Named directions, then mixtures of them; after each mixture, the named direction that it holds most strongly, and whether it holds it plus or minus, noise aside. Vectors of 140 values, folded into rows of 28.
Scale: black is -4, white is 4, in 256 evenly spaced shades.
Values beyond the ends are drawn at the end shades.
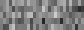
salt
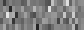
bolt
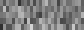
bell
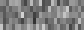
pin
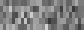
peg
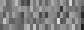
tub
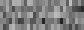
salt, plus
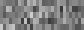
peg, plus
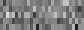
bolt, plus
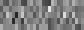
bolt, plus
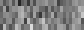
bell, plus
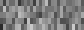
bell, plus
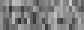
peg, minus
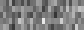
salt, minus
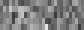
peg, plus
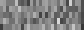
tub, plus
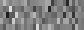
bolt, minus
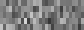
peg, plus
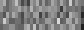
tub, plus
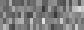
salt, minus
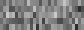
salt, plus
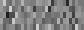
bolt, minus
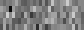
bolt, plus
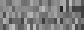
salt, plus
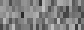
pin, minus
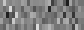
bolt, minus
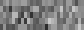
peg, minus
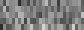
bell, plus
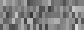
peg, minus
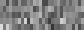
bell, minus
